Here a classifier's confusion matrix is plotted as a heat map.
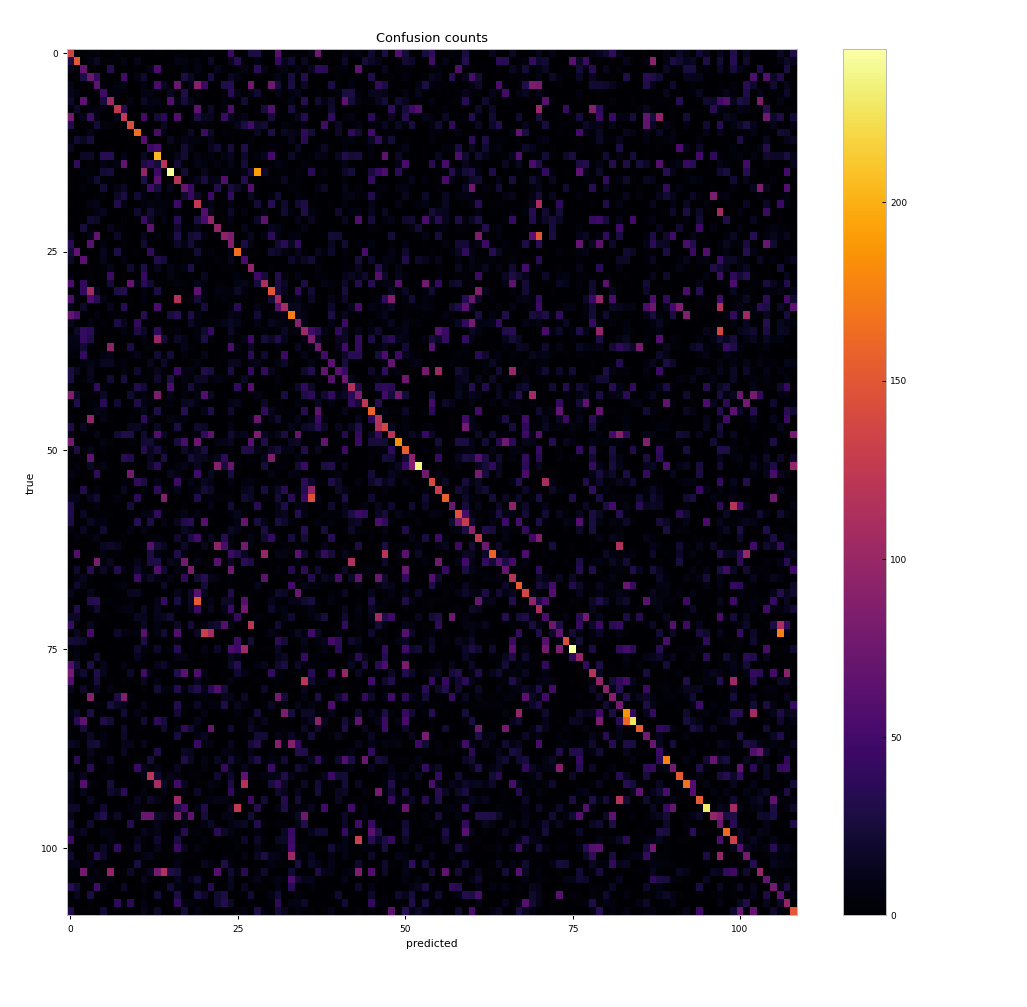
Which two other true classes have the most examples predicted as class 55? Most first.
40, 64
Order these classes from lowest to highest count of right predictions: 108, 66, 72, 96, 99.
72, 96, 66, 99, 108
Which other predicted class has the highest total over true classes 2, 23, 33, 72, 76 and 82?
70
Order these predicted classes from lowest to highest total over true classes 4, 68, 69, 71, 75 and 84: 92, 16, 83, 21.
21, 92, 16, 83
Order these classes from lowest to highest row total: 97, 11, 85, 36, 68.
11, 97, 68, 85, 36
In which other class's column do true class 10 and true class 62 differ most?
82
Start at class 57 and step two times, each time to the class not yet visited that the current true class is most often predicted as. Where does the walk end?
43
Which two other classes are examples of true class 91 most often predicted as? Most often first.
12, 26
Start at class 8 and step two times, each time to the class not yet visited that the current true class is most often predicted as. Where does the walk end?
103
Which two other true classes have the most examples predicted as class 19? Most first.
69, 4
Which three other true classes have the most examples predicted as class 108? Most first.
52, 48, 32
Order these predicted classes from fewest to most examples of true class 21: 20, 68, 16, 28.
68, 28, 16, 20
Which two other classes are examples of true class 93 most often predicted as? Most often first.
46, 85
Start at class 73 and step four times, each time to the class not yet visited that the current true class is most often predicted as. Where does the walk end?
26
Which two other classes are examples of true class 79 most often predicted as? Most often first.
35, 99
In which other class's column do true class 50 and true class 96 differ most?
16
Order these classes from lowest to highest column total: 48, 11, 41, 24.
48, 11, 41, 24
